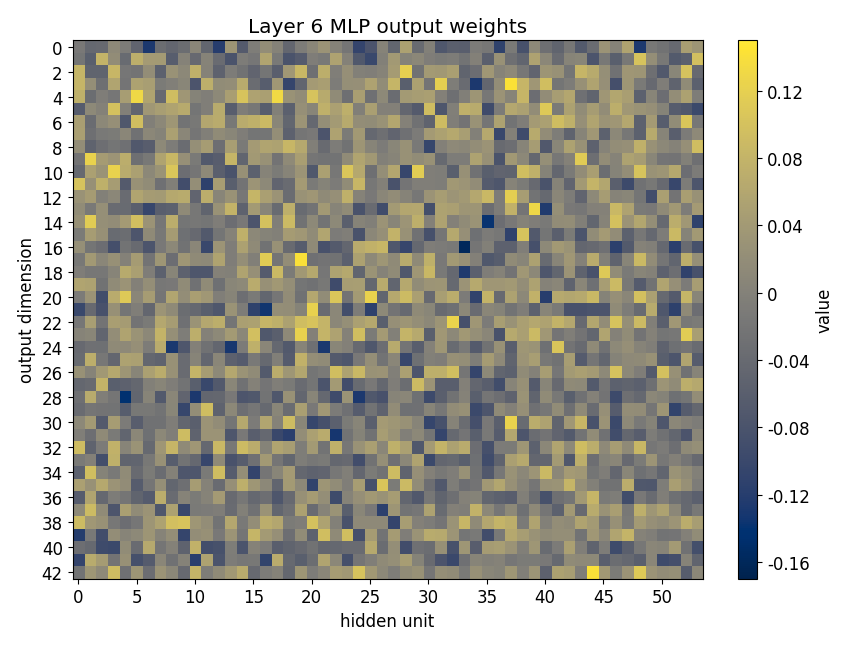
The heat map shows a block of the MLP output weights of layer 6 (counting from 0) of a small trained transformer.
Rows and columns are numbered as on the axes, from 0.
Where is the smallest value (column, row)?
33, 16
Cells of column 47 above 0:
26
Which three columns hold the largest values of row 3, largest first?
37, 31, 40
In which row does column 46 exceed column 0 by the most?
39
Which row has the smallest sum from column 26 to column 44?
0
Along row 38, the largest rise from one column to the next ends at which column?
28
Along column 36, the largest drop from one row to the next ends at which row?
7
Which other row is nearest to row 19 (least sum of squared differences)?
12
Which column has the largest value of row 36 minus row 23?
44
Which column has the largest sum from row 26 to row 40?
43
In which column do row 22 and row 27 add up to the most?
29
